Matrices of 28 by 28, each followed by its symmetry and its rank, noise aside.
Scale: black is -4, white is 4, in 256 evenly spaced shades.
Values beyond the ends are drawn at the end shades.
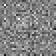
symmetric, rank five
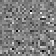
no symmetry, rank five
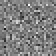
antisymmetric, rank six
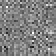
no symmetry, rank four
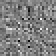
antisymmetric, rank six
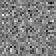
no symmetry, rank six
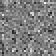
antisymmetric, rank six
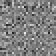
no symmetry, rank four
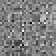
antisymmetric, rank six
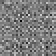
no symmetry, rank four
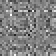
no symmetry, rank four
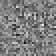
antisymmetric, rank six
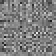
no symmetry, rank four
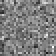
antisymmetric, rank six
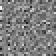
no symmetry, rank six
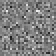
antisymmetric, rank six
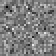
symmetric, rank six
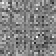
symmetric, rank five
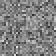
no symmetry, rank six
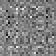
antisymmetric, rank six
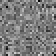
symmetric, rank four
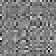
no symmetry, rank four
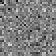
symmetric, rank six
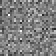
no symmetry, rank six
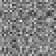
no symmetry, rank four
